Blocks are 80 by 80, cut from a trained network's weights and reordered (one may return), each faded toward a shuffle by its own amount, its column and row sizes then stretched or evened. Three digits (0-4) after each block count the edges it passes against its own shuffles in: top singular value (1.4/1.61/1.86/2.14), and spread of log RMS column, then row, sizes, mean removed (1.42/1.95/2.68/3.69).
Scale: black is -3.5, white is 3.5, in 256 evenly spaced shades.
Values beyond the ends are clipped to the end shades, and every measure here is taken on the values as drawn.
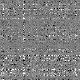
1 2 3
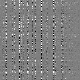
4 4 1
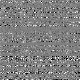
0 0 4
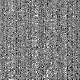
3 2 1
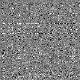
1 2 3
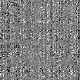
3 2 2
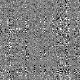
2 3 2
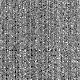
3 1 1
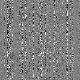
1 4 1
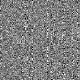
2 3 0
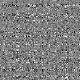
2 2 3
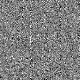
0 2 1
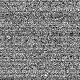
3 0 0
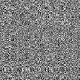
4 2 1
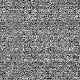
2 2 1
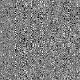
3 3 0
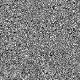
1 1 1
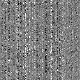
3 3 0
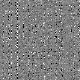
1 3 1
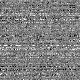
3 0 3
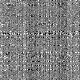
4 0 3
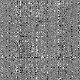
1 3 2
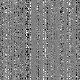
3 4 1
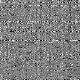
1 0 3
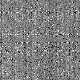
2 1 2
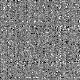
0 1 2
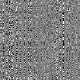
4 4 0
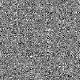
2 2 2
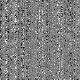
1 3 0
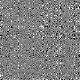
2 3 3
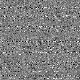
0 0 3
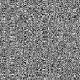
4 2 1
